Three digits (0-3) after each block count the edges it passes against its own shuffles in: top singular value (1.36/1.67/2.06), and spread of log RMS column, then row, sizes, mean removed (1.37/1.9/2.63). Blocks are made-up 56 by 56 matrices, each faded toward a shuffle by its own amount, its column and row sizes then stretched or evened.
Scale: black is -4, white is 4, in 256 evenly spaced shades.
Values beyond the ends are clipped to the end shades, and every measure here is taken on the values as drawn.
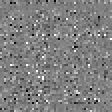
0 2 2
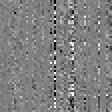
3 3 0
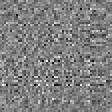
3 1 3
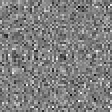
3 1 1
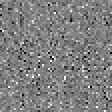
2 1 1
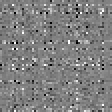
2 2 3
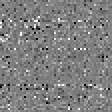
1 2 2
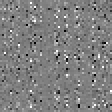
0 3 1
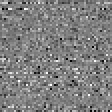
1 0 3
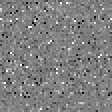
0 0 1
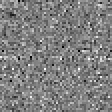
1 1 1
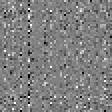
2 3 1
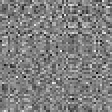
3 0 2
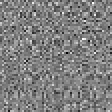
3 0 1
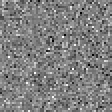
1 0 0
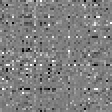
2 2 2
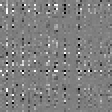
3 3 2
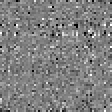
2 2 2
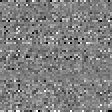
1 1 3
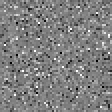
1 1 0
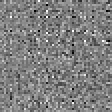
2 2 2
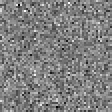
0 0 1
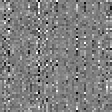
3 3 0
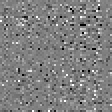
2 2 2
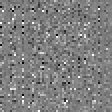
0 3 1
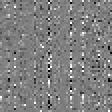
3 3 0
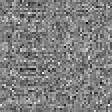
2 1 0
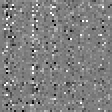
1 2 1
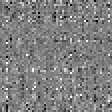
2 2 2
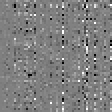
3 3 1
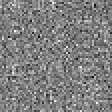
2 0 0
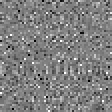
3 0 1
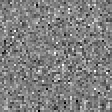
1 1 0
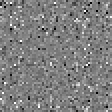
0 2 1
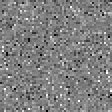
0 0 0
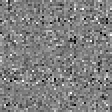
0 1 2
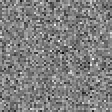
1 0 0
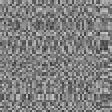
3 0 1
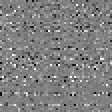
2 1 3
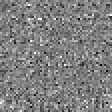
1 0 2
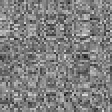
3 0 2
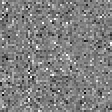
1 1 0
